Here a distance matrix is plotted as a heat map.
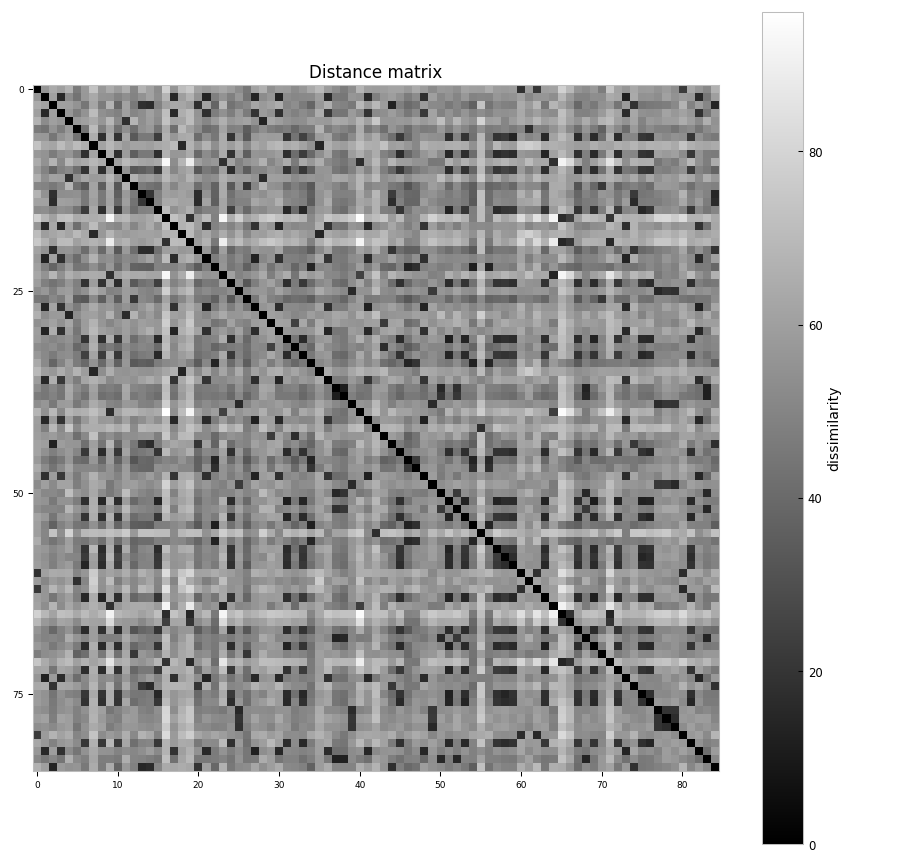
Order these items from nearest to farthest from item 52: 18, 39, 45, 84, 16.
45, 84, 39, 18, 16
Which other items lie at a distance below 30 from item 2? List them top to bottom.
13, 14, 20, 44, 74, 84
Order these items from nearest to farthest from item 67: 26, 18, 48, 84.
26, 84, 48, 18
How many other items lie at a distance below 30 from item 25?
5
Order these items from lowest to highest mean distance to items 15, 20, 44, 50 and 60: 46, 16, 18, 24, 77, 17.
24, 46, 77, 17, 18, 16
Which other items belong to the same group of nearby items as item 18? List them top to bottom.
7, 35
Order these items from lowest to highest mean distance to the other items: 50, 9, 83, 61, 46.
46, 83, 50, 61, 9
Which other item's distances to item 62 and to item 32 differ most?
43
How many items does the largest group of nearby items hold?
20
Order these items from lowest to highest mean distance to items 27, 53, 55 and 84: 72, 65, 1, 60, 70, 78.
1, 72, 70, 78, 60, 65
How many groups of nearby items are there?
15
